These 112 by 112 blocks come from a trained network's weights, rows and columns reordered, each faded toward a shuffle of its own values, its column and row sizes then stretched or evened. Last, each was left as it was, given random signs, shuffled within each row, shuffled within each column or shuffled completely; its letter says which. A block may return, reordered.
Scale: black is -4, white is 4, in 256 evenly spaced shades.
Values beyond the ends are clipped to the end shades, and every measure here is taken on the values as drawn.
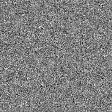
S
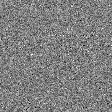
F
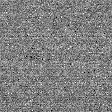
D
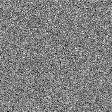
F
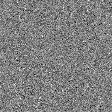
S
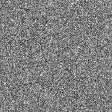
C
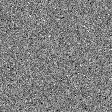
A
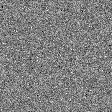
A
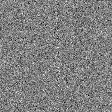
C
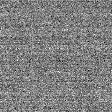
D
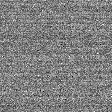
D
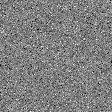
A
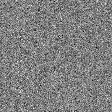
C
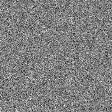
S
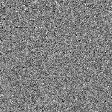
S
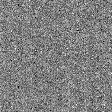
C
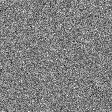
A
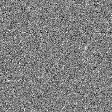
D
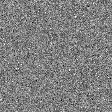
C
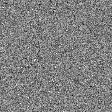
S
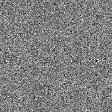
D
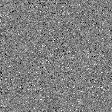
S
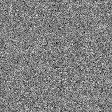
F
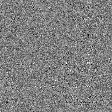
S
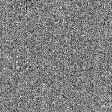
D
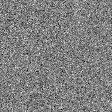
C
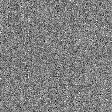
C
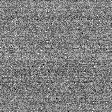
D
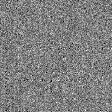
D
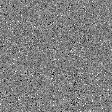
S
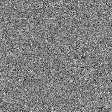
F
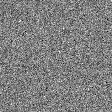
A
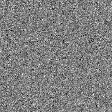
S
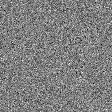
A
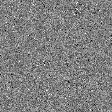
S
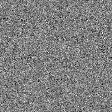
S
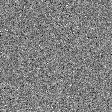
A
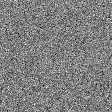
A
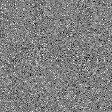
D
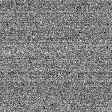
F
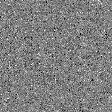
D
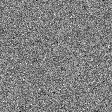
A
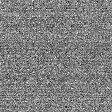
D
